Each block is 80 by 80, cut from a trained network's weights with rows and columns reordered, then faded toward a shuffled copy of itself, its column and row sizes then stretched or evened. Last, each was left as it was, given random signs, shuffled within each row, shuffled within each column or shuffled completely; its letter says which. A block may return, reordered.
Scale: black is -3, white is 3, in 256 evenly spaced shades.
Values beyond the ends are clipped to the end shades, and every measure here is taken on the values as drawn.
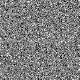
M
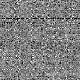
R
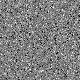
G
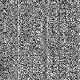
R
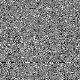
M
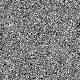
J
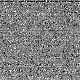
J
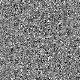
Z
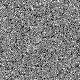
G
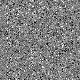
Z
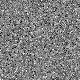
G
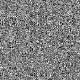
R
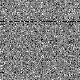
R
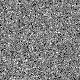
G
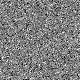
G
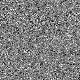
J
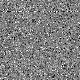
J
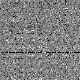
R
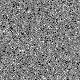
G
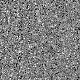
Z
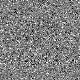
J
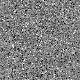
Z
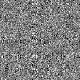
R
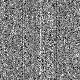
Z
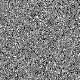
Z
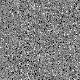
Z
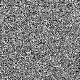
J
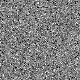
Z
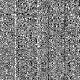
R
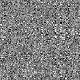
R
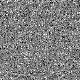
J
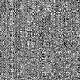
R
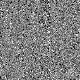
Z
